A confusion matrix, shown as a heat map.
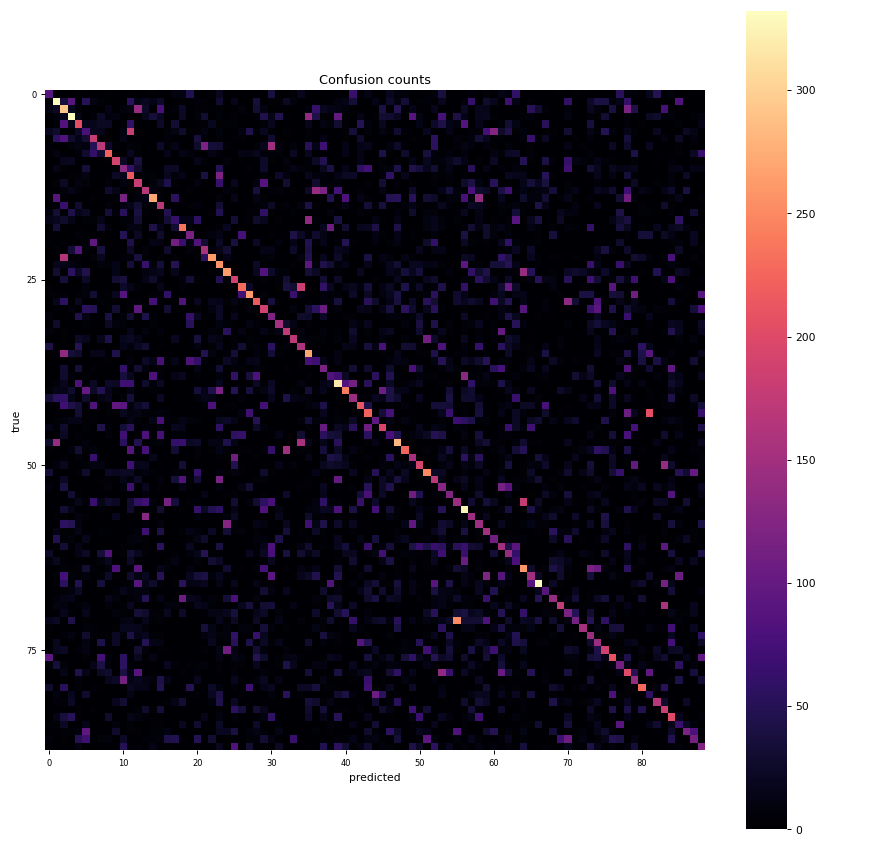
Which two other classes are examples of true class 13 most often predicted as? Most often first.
36, 37
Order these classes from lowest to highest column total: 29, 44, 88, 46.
44, 88, 46, 29
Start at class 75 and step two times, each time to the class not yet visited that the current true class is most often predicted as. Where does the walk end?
64
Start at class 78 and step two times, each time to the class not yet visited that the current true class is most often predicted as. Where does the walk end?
61
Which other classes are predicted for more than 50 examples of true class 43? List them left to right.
27, 46, 54, 78, 81, 88
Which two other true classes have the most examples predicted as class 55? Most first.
71, 86
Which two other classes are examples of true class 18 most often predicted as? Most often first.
38, 73
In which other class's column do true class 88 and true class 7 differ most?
30
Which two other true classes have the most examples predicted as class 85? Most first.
65, 1
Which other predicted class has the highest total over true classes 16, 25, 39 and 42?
10
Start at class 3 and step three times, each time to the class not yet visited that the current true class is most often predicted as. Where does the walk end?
12
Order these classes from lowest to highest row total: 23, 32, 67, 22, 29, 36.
67, 32, 36, 22, 23, 29
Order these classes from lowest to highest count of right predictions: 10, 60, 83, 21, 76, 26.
60, 10, 21, 83, 76, 26
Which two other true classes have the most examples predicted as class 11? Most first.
5, 48
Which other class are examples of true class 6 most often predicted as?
2
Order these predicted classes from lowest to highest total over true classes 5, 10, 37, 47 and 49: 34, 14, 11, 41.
14, 41, 34, 11
